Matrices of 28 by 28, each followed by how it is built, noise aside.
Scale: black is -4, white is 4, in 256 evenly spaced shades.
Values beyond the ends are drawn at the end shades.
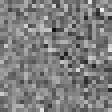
upper triangular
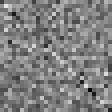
diagonal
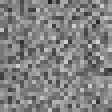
repeating rows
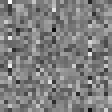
uneven columns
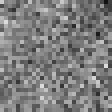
smooth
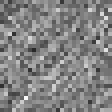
Hankel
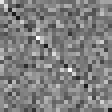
diagonal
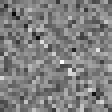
diagonal
